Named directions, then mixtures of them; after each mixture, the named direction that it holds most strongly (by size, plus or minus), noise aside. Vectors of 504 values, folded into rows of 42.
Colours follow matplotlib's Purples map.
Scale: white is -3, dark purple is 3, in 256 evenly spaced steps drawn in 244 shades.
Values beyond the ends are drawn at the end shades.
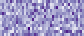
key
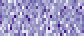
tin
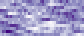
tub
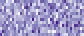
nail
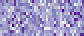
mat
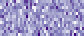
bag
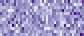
mat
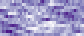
tub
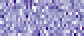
bag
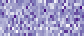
tin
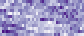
tub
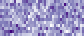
key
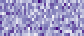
key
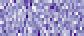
bag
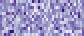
key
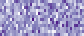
nail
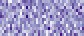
tin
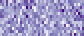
bag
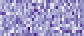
key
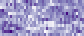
tub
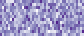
nail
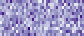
key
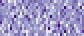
tin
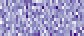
bag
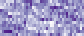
tub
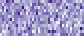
nail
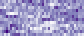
tub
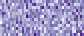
key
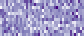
bag
